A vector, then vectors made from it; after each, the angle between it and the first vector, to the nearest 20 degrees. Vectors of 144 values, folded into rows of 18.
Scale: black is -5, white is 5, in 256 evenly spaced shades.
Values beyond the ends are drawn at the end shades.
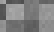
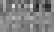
80 degrees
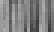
80 degrees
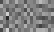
100 degrees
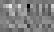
80 degrees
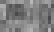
140 degrees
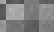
20 degrees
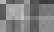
40 degrees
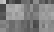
20 degrees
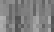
100 degrees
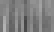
80 degrees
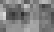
140 degrees
